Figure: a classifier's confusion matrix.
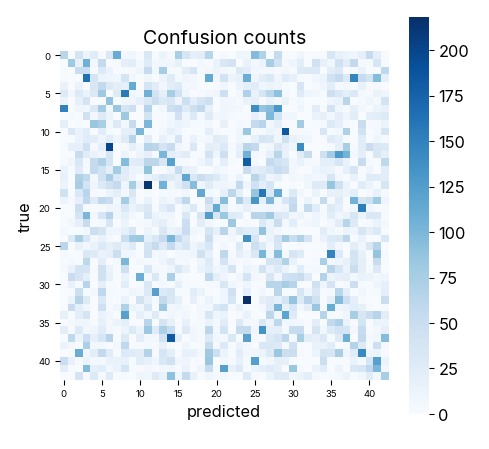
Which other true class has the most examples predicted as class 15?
0
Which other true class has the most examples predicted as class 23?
19
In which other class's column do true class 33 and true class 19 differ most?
25
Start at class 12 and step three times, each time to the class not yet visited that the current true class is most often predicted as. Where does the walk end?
14
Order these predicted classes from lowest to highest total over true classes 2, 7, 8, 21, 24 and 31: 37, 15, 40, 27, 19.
40, 37, 15, 19, 27
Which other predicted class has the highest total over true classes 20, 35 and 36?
39
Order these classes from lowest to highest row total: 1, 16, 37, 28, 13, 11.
11, 28, 1, 16, 13, 37
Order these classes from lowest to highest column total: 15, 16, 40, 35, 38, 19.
40, 15, 16, 38, 35, 19
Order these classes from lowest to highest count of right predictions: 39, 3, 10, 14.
10, 14, 39, 3
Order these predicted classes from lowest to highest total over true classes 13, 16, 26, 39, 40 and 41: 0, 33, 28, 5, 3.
33, 0, 5, 3, 28
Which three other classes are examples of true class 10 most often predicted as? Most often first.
29, 24, 37
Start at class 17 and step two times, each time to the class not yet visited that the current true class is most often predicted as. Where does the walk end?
9
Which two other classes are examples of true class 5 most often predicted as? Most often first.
8, 11
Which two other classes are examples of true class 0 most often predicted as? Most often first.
7, 25
